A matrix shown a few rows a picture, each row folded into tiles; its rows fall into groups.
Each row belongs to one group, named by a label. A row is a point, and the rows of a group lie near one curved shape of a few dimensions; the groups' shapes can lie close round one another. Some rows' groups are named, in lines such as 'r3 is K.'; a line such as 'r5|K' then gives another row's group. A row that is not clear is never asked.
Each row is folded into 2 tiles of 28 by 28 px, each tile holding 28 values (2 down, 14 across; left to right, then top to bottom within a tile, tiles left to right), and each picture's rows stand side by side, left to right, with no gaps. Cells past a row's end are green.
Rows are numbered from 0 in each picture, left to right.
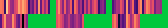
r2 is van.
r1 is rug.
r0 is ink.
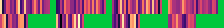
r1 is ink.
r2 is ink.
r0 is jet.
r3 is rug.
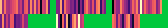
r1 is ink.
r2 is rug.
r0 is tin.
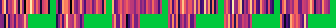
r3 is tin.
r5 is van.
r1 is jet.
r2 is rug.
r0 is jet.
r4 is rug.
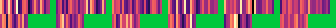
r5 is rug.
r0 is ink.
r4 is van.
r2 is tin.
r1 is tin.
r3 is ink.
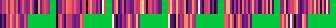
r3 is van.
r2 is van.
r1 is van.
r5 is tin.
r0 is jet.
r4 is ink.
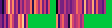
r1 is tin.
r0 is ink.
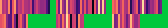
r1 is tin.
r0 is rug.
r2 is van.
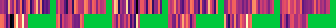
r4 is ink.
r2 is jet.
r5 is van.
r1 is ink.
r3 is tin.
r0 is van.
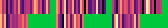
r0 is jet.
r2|van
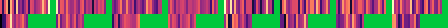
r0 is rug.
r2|van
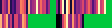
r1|rug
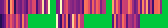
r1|ink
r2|tin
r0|rug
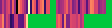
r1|van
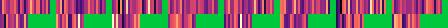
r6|ink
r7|van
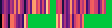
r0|van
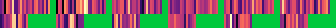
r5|jet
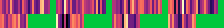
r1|van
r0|tin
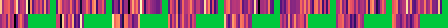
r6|tin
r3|tin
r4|van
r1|jet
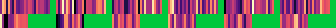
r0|van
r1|rug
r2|tin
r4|rug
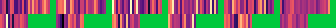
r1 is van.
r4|van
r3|ink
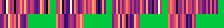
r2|tin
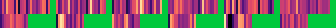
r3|van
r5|van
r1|van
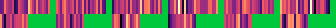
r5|van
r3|rug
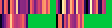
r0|rug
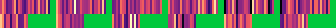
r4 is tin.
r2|ink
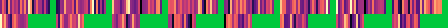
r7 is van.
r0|rug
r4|van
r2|rug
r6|rug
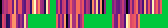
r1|tin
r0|van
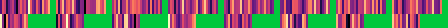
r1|rug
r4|ink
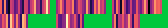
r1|van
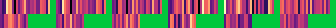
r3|van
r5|rug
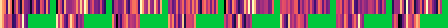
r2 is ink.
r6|ink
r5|van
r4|rug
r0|ink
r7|van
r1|rug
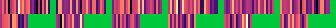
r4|ink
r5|tin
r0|ink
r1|jet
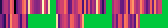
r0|rug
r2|ink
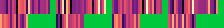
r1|rug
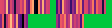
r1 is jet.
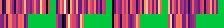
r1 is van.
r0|jet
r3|tin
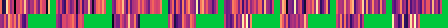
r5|jet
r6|rug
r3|van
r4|ink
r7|ink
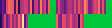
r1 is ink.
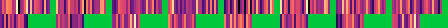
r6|jet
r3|ink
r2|ink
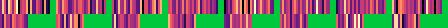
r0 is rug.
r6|ink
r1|tin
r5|tin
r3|rug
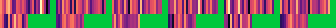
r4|jet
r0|tin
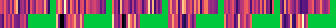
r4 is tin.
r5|ink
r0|rug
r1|van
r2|van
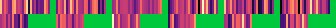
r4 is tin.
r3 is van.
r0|tin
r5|jet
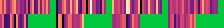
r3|van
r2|rug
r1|van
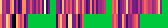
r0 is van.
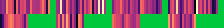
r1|tin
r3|tin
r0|jet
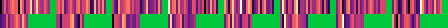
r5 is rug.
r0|jet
